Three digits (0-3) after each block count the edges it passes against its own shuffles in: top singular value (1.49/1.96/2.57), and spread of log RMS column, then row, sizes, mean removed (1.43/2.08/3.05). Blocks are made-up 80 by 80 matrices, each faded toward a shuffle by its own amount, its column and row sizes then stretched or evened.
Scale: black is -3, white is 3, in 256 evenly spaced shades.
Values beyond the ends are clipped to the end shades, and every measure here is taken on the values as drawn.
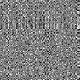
3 2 1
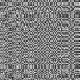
3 2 0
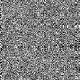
2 2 1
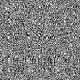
2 1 1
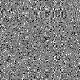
2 1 0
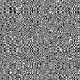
3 2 1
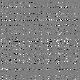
0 2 3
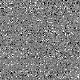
0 1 2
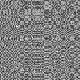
3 0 1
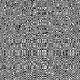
3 2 1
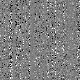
0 3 0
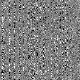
0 3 1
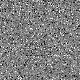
0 0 1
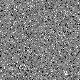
0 1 0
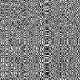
3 3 1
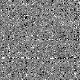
1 2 2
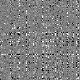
2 3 2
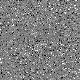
0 0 1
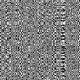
3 3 0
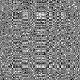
3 2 1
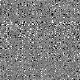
1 2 2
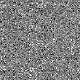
1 2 1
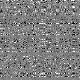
2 1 3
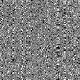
2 2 0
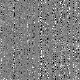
0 3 0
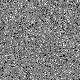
0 0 0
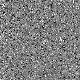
0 1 0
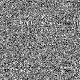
1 0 1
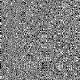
2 2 0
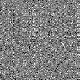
2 1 0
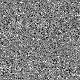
0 0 1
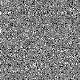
1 1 1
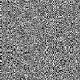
2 2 0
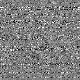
0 0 3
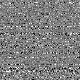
1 0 3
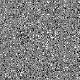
1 2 1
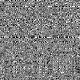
2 0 2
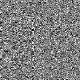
1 2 1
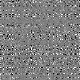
2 2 3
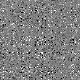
0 2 2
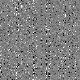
0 2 1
